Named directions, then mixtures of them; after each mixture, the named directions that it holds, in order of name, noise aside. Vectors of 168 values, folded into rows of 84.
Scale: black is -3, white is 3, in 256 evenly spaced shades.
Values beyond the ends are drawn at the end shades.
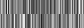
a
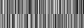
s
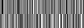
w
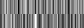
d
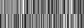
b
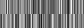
a, b, d.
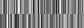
b, s, w.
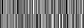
w.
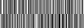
b, d, w.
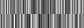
a, d.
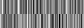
d, w.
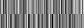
b, s, w.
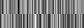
d, w.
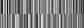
a, s, w.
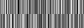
a, d, s.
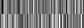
w.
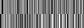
b, w.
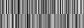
a, d, w.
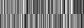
b, s.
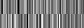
d, s, w.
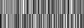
b, d.
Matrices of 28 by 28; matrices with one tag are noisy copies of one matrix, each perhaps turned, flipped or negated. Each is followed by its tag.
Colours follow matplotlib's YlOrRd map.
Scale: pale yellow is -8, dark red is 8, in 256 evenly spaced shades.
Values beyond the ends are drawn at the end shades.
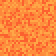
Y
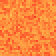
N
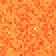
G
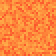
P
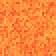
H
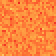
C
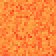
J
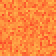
J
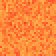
G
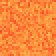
H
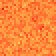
Y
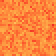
N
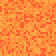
C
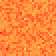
C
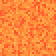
Y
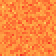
P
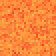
N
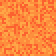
Y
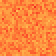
C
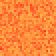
Y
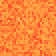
G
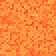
C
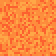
H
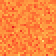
G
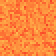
C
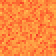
P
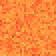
N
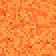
Y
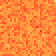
Y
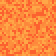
P
